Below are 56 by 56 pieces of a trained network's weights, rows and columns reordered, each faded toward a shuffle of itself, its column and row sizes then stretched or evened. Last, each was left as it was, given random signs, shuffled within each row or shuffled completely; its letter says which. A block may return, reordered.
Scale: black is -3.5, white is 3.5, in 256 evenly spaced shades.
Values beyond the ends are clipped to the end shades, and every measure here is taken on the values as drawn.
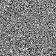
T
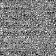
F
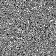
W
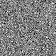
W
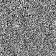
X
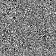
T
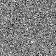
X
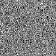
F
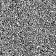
W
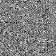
T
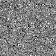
X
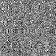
F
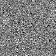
T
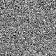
X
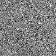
T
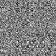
F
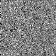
T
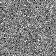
W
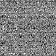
F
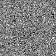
T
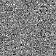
T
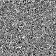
T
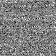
X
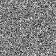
T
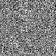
F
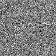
T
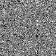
T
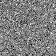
W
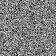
W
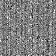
F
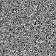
T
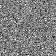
X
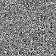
T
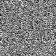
F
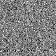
X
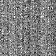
F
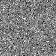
W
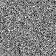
X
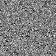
X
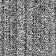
F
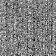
F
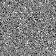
X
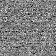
X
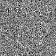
T
